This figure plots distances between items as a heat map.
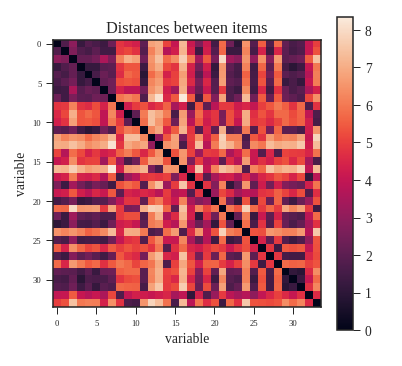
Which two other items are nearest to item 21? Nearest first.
33, 15
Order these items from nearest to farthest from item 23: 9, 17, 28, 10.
17, 10, 9, 28
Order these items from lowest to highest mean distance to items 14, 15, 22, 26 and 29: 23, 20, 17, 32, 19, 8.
23, 20, 32, 17, 19, 8
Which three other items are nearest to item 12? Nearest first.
24, 16, 13
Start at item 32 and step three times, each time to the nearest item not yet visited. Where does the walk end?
19
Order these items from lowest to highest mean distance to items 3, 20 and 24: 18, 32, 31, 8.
31, 32, 18, 8
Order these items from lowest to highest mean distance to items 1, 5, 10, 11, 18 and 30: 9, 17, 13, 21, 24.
17, 9, 21, 24, 13
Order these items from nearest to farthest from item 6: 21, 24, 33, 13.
33, 21, 24, 13
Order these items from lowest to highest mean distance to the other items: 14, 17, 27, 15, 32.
27, 32, 17, 15, 14
